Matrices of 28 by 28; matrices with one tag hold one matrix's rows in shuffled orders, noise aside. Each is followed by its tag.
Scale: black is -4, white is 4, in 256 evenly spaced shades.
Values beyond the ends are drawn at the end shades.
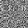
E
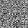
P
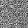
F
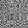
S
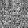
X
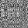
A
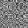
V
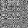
A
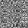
P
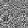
E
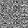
P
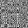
A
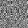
S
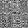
X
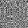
S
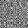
S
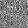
S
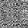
P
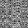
X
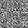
P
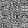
P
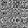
P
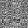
X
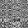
X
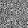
S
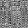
X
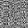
E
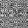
F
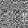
P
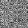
F
